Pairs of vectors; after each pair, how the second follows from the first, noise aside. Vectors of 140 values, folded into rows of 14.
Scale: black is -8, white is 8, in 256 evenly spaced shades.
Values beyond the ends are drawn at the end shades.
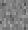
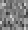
negated, scaled up.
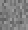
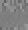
partly zeroed.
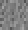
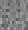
wrapped around.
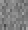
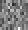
wrapped around, negated, scaled up.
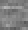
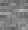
wrapped around.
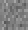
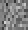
negated, scaled up.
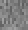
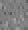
wrapped around, negated, partly zeroed.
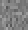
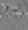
partly zeroed.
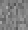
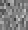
wrapped around, negated, scaled up.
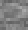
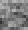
wrapped around, negated, scaled up.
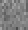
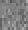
reversed.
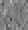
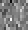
negated, scaled up.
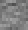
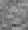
reversed.
